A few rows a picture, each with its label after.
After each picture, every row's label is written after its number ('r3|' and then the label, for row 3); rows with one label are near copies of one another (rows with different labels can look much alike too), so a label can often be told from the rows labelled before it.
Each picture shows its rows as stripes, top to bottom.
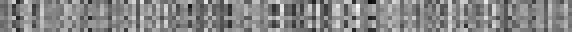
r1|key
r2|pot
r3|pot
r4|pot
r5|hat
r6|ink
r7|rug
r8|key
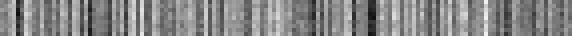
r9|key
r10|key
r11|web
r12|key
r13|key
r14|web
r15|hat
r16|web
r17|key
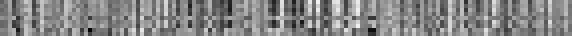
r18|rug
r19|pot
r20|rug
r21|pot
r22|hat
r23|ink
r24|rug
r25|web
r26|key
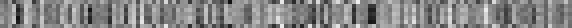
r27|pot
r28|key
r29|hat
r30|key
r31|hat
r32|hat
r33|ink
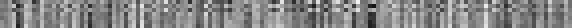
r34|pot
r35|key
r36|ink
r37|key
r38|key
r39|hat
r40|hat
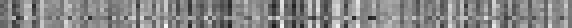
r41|pot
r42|rug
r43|pot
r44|rug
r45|key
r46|pot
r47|ink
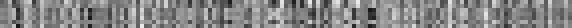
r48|rug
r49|ink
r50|web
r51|key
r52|web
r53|ink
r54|hat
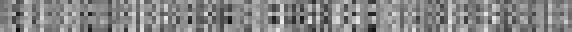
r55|key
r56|ink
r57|ink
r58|web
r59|ink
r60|rug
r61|web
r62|hat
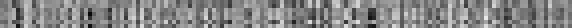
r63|rug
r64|rug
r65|key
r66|web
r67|key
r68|rug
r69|web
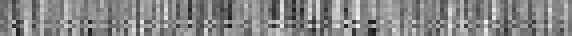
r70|pot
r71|pot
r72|ink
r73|rug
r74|pot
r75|key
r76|rug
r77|key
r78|hat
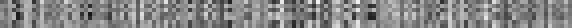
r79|pot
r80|web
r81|pot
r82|web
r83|hat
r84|rug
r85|rug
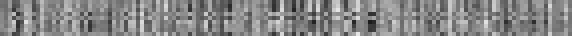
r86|ink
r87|ink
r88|pot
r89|key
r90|pot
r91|key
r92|web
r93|web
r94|ink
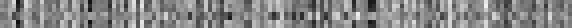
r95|hat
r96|key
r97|web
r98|ink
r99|ink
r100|hat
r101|hat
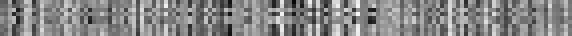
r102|rug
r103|ink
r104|key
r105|pot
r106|hat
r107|hat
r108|rug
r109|pot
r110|rug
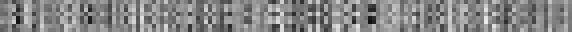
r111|ink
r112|key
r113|key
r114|pot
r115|hat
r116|hat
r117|pot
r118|ink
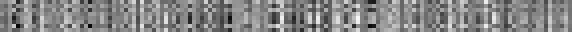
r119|web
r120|pot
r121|key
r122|pot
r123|pot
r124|pot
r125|hat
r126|ink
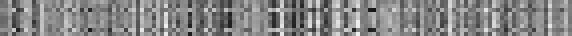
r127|rug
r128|ink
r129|key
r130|ink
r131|ink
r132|pot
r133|ink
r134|hat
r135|pot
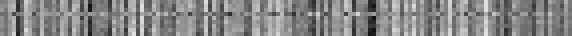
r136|key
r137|web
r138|web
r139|rug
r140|web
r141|hat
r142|web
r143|key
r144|hat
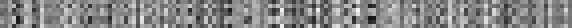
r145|rug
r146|key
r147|pot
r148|ink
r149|hat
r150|hat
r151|pot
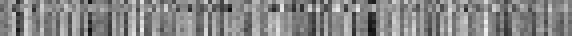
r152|web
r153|ink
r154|rug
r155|key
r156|key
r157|key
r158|key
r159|hat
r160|key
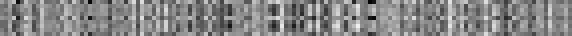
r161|hat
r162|rug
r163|ink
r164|ink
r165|hat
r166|ink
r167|rug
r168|pot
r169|web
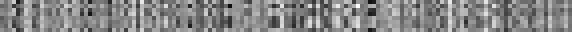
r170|hat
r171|pot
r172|key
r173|web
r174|ink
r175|rug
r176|pot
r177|key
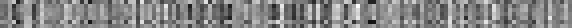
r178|web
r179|pot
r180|pot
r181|pot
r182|rug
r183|hat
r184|rug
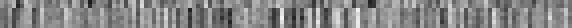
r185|web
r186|hat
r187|pot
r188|pot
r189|ink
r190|pot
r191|pot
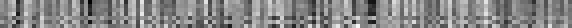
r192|web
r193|web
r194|web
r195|web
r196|pot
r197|hat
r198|rug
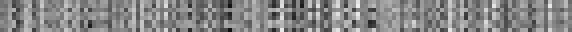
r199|ink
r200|ink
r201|key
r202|rug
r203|rug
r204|hat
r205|web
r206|rug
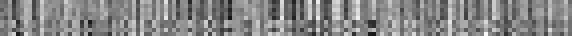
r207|pot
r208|pot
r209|rug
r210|rug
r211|pot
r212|web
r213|web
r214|ink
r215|key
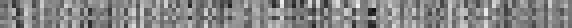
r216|ink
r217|pot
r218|key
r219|key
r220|pot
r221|web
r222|key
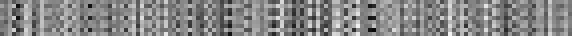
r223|ink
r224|hat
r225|rug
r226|rug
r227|hat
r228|pot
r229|rug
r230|key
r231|rug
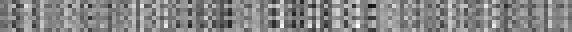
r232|ink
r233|key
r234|rug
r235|ink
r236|web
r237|ink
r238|pot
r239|key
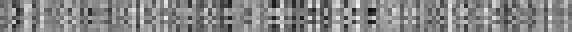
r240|ink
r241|rug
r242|key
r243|web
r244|ink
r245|hat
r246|rug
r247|rug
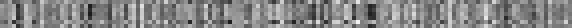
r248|ink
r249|web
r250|hat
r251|web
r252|key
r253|pot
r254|hat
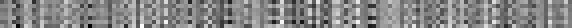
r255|pot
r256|web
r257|pot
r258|ink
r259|web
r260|ink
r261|hat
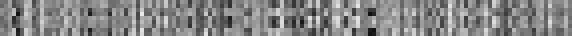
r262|rug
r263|rug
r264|hat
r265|hat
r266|rug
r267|ink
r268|ink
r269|hat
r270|key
